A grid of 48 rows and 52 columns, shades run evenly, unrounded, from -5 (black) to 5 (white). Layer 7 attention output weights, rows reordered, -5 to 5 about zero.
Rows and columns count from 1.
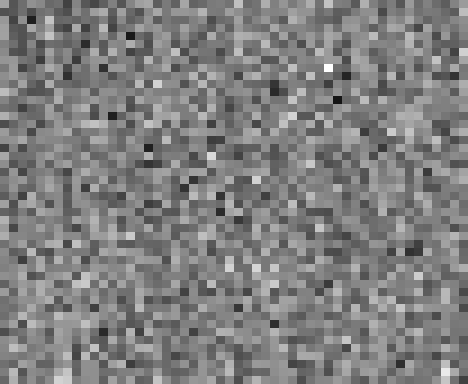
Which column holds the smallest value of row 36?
37
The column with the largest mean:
7
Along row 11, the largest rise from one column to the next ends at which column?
18
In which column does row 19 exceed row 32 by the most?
46
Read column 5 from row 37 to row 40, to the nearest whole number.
2 1 0 0
